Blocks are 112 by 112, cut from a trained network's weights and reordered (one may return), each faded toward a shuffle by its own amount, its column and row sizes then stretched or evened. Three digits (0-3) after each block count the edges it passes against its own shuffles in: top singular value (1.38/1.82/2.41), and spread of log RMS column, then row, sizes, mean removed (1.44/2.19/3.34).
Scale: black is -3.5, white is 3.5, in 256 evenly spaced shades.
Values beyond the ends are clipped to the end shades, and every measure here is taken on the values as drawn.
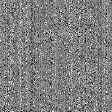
1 2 0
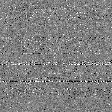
2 0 2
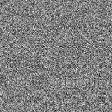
2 0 1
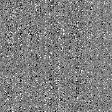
0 2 1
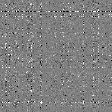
2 2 2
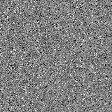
0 1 0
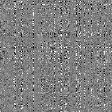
2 3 2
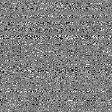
0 1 3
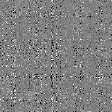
0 3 2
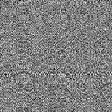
3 0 1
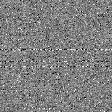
2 0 1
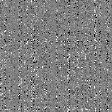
1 3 1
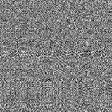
2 0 2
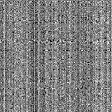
3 1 2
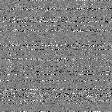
0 0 3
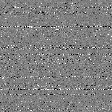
1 0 3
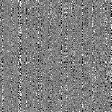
2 3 0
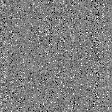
1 2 0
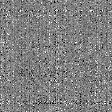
1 2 2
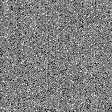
0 0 0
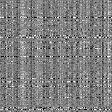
3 1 3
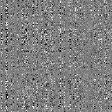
1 3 2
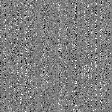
0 3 0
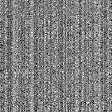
3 0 2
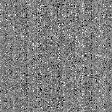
1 2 1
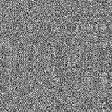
3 0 0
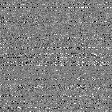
0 0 3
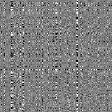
3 3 2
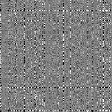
3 3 1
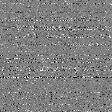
1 0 3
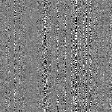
2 3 0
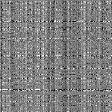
3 1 3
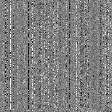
3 3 0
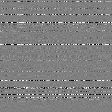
3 0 3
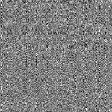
3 2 0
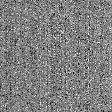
1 1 0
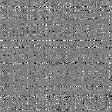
1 2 3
